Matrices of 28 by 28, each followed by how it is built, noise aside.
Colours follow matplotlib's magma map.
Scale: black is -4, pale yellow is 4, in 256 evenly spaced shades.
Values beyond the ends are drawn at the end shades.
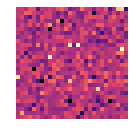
sparse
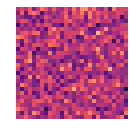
noise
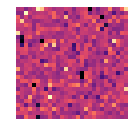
sparse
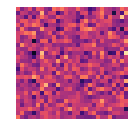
low rank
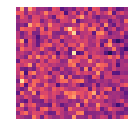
repeating rows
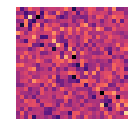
banded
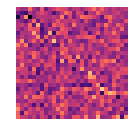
banded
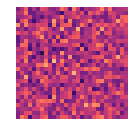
repeating rows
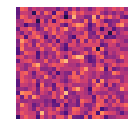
repeating rows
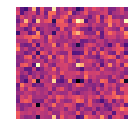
low rank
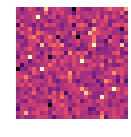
sparse
